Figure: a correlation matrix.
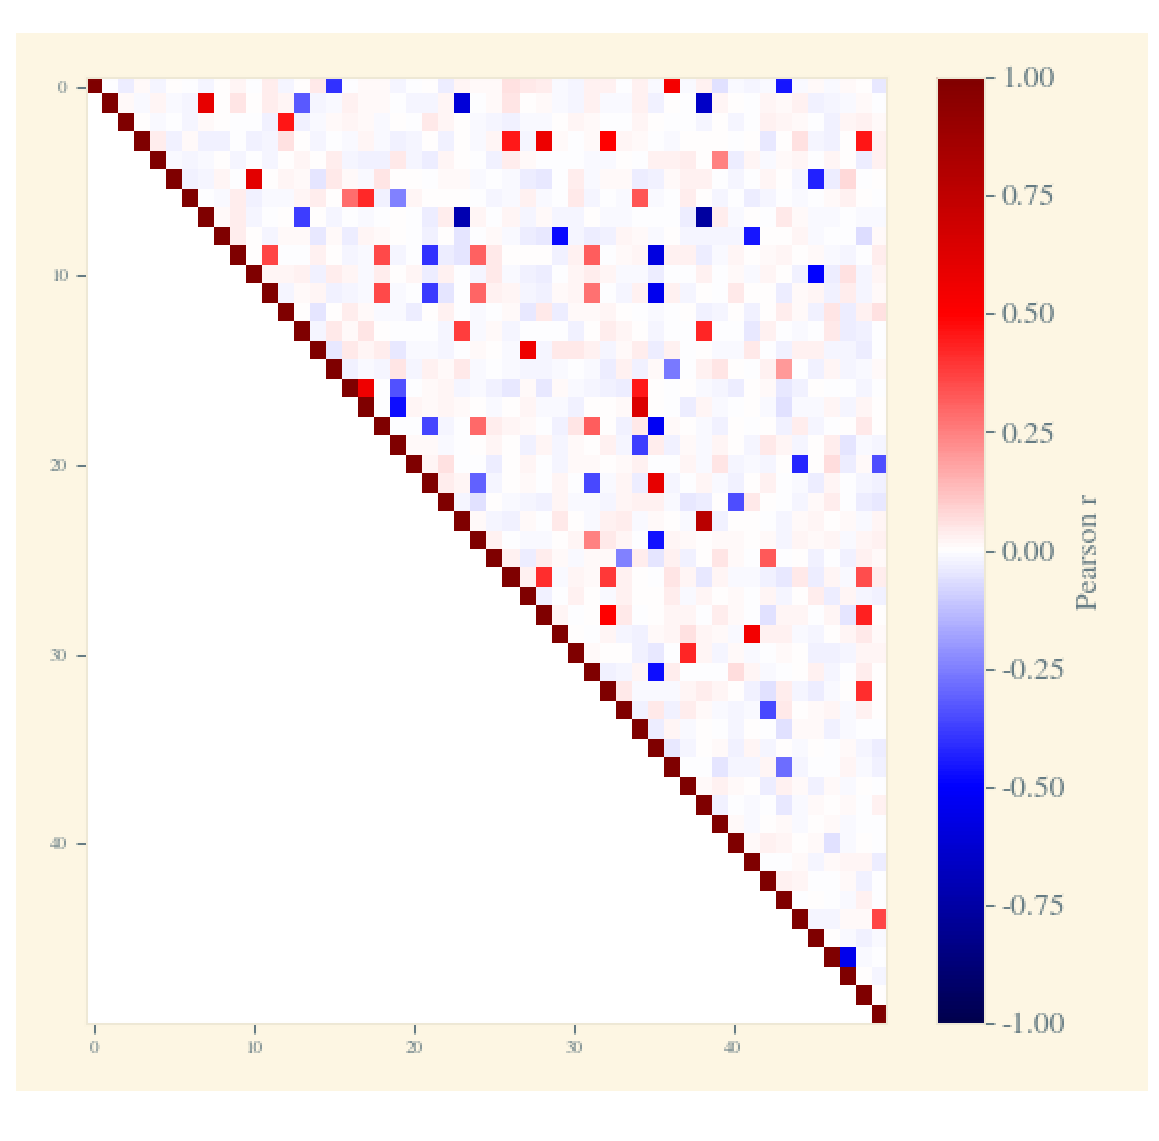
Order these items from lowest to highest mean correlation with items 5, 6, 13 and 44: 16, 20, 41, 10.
20, 41, 16, 10
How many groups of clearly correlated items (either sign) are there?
15
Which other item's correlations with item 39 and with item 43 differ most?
0
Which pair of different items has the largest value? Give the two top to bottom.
23, 38
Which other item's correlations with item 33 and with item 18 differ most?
35
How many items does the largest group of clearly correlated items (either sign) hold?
7
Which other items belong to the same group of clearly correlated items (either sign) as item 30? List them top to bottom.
37
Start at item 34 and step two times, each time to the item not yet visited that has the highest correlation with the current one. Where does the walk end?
16
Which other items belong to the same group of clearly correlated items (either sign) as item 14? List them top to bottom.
27
